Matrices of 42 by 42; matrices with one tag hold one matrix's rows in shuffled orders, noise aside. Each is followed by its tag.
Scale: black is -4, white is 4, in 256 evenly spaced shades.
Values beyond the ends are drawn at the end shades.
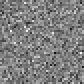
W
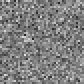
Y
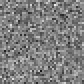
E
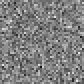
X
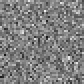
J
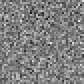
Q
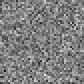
J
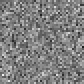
X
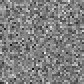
J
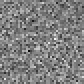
E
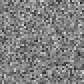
Q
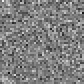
X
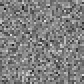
J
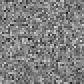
E
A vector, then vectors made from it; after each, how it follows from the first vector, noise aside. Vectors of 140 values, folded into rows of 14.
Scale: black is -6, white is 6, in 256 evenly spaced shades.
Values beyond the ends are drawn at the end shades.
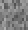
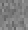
reversed, shrunk.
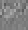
reversed, negated, partly zeroed.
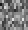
negated, scaled up.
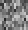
negated, scaled up.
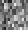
negated, scaled up.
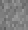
negated, shrunk.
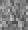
wrapped around, negated.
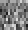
wrapped around, scaled up.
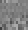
wrapped around, partly zeroed.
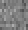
reversed, negated, partly zeroed.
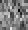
wrapped around, scaled up.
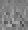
wrapped around, partly zeroed.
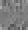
wrapped around, partly zeroed.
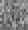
wrapped around, negated.
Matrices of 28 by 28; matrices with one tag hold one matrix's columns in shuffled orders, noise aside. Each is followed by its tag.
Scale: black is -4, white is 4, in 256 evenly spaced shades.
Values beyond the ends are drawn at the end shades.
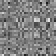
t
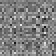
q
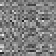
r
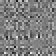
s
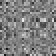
t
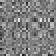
t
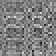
q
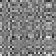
s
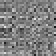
q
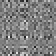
s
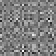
r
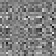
q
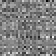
s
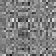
t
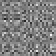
r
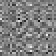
r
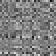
s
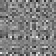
s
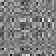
t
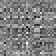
q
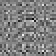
r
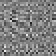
r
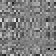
t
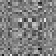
t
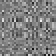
t
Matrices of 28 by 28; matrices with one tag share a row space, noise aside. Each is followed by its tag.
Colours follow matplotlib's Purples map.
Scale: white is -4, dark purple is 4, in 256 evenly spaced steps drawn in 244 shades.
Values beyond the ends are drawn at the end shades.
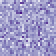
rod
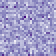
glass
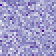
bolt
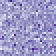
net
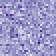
rod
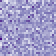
bolt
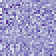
bolt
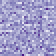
rod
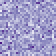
bolt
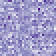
net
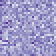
bolt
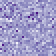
bolt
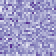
bolt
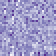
net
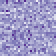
glass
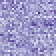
net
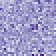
net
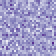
bolt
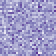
net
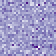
net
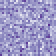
rod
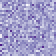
bolt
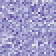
net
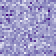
glass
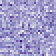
rod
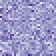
bolt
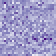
net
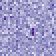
bolt
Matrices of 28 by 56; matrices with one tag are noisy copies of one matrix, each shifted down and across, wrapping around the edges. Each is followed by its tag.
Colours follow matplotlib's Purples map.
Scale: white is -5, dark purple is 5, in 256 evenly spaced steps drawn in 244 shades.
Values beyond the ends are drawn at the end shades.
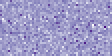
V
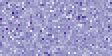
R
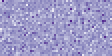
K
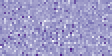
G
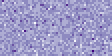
K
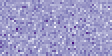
R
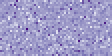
K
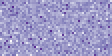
V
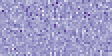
G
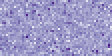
R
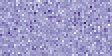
R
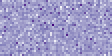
V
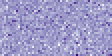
K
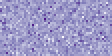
R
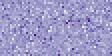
V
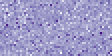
K
